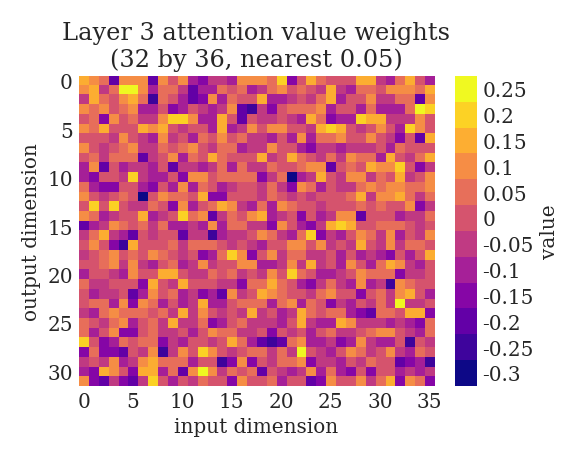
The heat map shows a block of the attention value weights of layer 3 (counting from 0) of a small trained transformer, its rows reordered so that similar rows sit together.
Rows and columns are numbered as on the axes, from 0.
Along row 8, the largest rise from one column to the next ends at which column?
31
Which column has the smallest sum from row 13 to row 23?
13
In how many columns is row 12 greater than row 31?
19
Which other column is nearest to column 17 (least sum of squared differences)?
30
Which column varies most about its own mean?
5
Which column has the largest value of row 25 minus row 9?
9
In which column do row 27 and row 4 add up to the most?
28
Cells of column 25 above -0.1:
25
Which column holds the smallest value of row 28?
8
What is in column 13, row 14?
-0.2
